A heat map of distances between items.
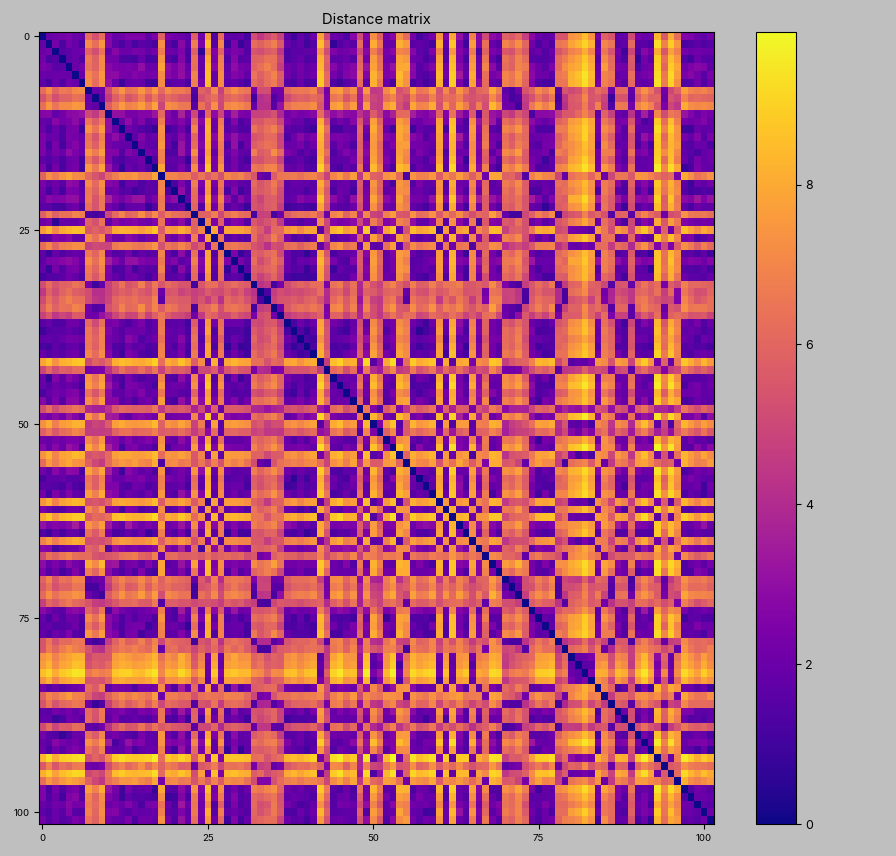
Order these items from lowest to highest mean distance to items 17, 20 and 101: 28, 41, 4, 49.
28, 41, 4, 49
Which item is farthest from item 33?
82
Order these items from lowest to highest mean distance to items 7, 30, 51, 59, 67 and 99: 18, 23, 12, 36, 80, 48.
12, 48, 36, 23, 18, 80
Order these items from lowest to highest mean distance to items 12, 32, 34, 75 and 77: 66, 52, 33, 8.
52, 66, 33, 8
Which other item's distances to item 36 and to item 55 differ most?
18
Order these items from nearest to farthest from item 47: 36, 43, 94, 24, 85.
24, 36, 43, 94, 85
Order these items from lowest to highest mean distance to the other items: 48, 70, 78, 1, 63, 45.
1, 45, 63, 48, 78, 70
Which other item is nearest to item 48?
51
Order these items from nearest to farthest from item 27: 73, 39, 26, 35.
73, 35, 39, 26
